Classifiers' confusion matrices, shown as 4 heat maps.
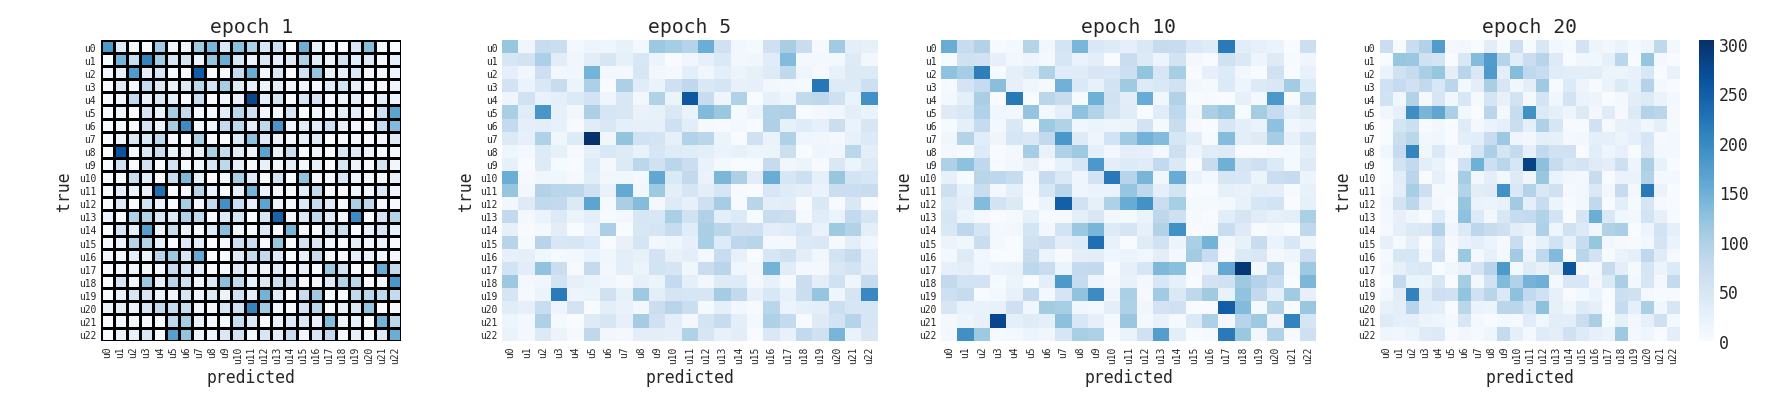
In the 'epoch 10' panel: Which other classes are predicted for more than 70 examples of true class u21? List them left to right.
u3, u7, u11, u16, u18, u19
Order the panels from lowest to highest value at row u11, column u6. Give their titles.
epoch 1, epoch 5, epoch 10, epoch 20
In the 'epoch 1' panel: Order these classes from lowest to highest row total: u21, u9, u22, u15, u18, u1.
u9, u15, u21, u22, u18, u1
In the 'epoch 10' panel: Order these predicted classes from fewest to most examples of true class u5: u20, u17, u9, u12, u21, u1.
u12, u21, u1, u20, u9, u17
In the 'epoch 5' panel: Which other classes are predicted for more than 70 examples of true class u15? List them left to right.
u0, u2, u12, u14
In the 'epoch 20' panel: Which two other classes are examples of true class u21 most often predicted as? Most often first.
u16, u15
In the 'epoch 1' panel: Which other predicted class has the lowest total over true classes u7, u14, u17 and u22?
u0
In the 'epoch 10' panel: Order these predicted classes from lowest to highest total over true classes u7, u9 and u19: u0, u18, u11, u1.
u0, u18, u11, u1
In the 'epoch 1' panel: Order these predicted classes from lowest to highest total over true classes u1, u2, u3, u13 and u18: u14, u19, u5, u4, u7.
u14, u5, u4, u19, u7
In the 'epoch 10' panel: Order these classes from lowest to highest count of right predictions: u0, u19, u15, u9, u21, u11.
u19, u15, u11, u0, u9, u21
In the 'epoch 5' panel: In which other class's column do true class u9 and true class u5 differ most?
u2
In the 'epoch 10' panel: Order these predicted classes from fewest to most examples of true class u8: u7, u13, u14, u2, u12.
u13, u12, u2, u14, u7
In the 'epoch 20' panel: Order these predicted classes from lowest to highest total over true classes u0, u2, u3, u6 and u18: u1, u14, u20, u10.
u14, u20, u1, u10
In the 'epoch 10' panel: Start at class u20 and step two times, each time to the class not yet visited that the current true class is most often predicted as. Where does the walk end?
u18
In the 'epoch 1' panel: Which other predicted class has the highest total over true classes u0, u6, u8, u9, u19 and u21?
u12
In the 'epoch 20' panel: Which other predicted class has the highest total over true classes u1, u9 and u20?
u11
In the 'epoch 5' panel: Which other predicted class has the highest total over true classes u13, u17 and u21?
u16
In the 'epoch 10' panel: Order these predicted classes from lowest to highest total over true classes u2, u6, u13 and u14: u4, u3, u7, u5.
u3, u4, u5, u7
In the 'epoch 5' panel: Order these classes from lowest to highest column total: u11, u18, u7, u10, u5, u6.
u6, u18, u7, u10, u11, u5
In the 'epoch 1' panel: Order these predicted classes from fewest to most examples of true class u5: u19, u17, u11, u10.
u17, u19, u11, u10
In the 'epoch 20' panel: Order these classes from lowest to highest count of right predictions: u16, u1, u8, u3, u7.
u7, u16, u3, u8, u1
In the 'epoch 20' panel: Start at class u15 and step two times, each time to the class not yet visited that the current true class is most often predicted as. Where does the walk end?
u13
